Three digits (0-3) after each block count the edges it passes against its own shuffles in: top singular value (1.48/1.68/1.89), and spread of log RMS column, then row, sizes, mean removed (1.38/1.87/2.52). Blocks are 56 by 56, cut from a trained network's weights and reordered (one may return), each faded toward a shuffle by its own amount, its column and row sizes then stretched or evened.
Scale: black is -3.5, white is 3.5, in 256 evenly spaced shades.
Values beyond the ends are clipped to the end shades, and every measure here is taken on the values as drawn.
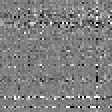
1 2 3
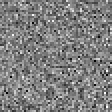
1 0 0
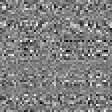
3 1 3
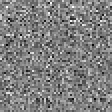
2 1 2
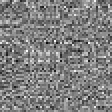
3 0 2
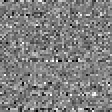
1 0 3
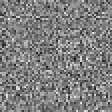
3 0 2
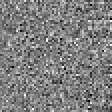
2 1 0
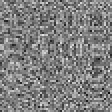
3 0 0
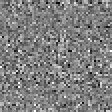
0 1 2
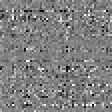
0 2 3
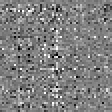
0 3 3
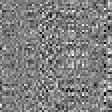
3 3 1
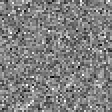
0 0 1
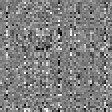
3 3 2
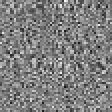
3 1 1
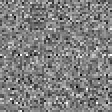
2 0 2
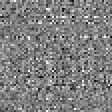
2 1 3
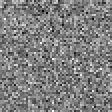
0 0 0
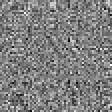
2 1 1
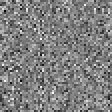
2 2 1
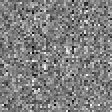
3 2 1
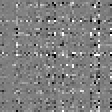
1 3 3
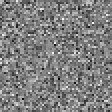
1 1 0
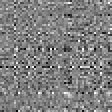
3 2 3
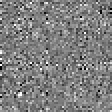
2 2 2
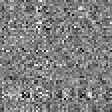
1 1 3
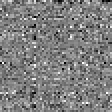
2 1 3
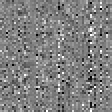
0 3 1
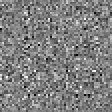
2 2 2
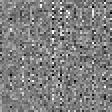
1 3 1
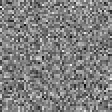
3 1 0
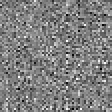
2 2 1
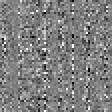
1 3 1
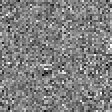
1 2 0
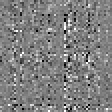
3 3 2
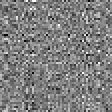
3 2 2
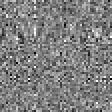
2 2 1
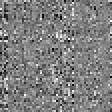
2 3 1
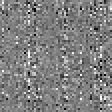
1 3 1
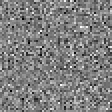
1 1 2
